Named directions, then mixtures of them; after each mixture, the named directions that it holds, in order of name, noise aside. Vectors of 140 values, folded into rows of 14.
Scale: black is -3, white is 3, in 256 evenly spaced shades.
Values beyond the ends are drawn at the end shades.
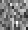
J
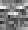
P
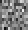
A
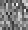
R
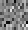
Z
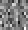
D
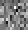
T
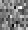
J, P, T.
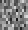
A, T.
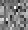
T.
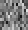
R, T.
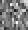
A, J, R.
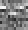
P.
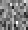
J.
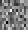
A, T, Z.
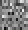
A.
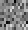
Z.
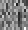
D, R.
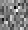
T.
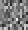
A, D, Z.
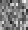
D, J, R.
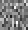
J, T.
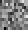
A, R.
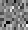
Z.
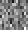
D.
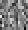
D.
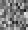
J, T, Z.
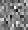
J, T.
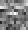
J, P.
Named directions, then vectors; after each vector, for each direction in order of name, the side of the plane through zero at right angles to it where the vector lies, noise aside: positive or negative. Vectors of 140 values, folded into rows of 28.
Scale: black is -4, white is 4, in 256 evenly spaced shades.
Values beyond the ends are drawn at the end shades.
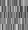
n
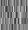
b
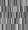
positive, positive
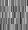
negative, negative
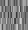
positive, positive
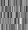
positive, positive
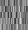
positive, positive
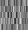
positive, positive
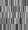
negative, negative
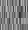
negative, positive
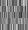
negative, positive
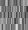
positive, positive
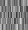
positive, positive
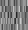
positive, positive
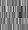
negative, positive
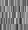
negative, negative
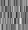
positive, positive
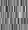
positive, negative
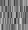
positive, positive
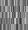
negative, negative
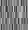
positive, negative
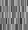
negative, negative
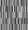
positive, negative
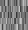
positive, positive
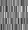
positive, negative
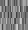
positive, positive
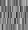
positive, positive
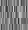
positive, negative
